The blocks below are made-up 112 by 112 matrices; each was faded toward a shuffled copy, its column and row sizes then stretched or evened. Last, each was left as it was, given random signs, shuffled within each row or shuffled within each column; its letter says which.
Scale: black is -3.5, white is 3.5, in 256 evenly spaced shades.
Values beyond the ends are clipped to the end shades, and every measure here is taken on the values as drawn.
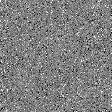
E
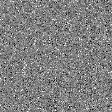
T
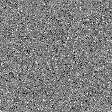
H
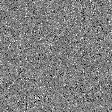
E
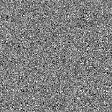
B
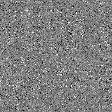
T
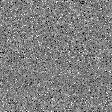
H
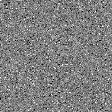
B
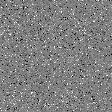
H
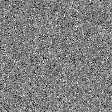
E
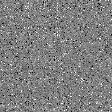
B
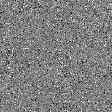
B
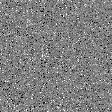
E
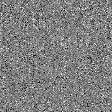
B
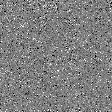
T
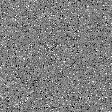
T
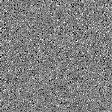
B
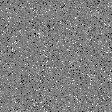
T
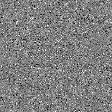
B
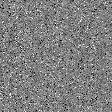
E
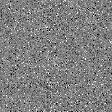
B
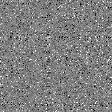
B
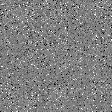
B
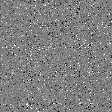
T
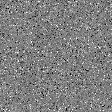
H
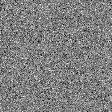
H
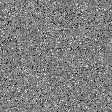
H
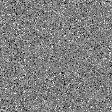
T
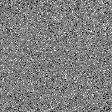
T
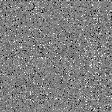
B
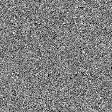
T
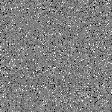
B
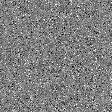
E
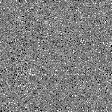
B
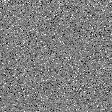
H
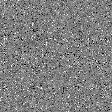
T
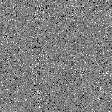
B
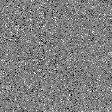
B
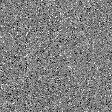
E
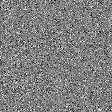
H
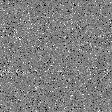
H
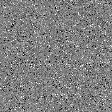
T
